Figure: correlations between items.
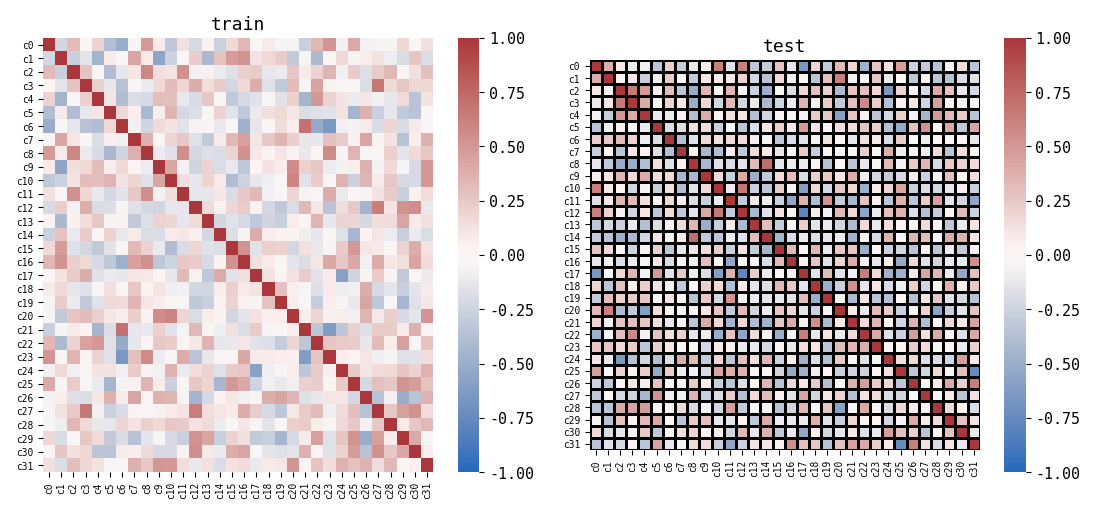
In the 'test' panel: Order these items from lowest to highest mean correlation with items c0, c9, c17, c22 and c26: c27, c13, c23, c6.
c13, c27, c6, c23
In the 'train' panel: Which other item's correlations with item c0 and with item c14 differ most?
c25
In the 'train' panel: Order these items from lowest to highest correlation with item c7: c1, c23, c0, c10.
c0, c10, c23, c1
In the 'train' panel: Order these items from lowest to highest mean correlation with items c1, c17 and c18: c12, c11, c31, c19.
c31, c12, c11, c19
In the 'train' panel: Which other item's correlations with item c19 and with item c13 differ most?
c29
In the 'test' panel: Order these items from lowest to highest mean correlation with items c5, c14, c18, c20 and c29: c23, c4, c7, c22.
c7, c4, c22, c23
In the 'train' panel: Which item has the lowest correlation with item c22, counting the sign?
c6
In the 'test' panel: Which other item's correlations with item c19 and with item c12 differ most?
c17
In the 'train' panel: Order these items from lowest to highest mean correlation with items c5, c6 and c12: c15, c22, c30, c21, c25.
c22, c25, c15, c30, c21
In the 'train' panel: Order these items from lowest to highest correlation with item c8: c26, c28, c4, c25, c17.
c4, c26, c17, c28, c25
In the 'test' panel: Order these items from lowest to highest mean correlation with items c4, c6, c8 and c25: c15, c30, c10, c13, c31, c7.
c31, c15, c7, c13, c10, c30
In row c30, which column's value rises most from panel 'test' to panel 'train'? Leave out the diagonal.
c27
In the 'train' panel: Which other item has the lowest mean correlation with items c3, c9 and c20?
c1
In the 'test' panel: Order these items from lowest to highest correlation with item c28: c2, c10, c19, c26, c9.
c10, c9, c26, c19, c2
